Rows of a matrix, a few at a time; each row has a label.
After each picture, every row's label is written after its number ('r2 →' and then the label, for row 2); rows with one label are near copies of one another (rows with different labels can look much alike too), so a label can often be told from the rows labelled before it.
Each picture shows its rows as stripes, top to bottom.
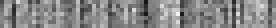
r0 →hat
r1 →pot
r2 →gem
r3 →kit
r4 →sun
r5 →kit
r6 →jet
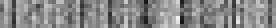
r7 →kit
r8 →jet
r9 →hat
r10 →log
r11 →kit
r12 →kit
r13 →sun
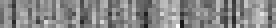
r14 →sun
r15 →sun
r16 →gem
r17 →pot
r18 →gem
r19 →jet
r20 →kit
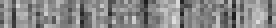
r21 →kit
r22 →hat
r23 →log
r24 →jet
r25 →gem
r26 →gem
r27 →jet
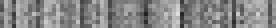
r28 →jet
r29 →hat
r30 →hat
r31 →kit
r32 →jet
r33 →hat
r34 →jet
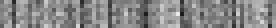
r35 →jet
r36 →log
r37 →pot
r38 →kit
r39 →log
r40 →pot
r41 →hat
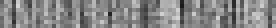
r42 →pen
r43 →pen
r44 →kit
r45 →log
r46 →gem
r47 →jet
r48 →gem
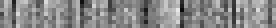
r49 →jet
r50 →jet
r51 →kit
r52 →hat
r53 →gem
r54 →kit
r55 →pen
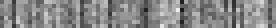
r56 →jet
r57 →sun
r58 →kit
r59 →log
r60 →hat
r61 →pen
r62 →pot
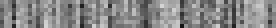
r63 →sun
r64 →log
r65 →gem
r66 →pen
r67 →jet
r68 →hat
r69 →jet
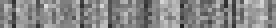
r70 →sun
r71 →jet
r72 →hat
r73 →sun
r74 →pot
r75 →sun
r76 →jet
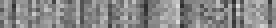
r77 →gem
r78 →kit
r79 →hat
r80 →kit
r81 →sun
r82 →hat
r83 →pot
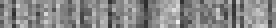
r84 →kit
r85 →hat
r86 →gem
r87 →jet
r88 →sun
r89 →hat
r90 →pot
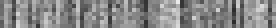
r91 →kit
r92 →pot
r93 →gem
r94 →hat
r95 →log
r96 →hat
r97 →hat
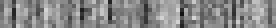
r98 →log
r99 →hat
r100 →jet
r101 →jet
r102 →log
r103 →kit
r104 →pen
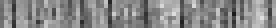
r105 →log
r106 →log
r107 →gem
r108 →gem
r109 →pot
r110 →jet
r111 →jet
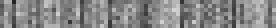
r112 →jet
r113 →hat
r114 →gem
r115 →hat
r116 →sun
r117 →log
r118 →jet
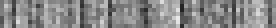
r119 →log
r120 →jet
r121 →kit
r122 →log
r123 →hat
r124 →hat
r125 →jet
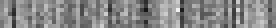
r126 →kit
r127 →log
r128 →kit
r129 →sun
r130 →pen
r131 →pot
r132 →jet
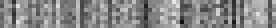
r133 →gem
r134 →hat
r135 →sun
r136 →gem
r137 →pot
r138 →pen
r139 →hat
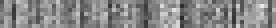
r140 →hat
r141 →pot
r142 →gem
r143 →sun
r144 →jet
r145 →hat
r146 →kit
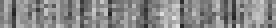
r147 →jet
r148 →gem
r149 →jet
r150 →log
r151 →gem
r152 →sun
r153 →kit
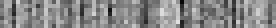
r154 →pen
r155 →jet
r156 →log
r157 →log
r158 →hat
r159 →kit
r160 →pen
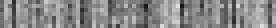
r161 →jet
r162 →kit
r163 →jet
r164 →jet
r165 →gem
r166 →gem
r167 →pot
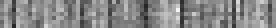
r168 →pot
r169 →kit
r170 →kit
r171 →log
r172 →kit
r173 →jet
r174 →jet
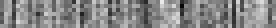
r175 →pot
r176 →pen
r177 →pot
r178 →jet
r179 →gem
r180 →hat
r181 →sun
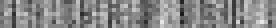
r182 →pen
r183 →sun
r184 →pen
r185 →jet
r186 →sun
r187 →pot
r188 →log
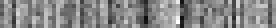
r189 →kit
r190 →pot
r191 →hat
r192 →hat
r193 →kit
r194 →kit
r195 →pen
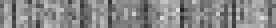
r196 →log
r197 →jet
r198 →kit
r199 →gem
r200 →pot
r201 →jet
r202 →jet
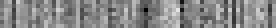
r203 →pen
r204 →gem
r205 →kit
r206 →gem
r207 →sun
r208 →hat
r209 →kit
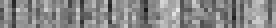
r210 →log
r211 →log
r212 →hat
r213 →gem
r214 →gem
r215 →log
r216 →sun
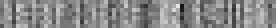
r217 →sun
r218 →kit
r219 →pen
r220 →pot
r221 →pen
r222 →sun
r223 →hat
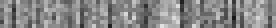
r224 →pen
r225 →kit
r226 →jet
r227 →sun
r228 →gem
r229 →hat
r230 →log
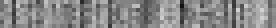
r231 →jet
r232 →pen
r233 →pot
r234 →sun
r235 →pot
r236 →jet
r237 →log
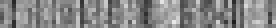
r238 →sun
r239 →sun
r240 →log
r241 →hat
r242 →hat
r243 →gem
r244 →sun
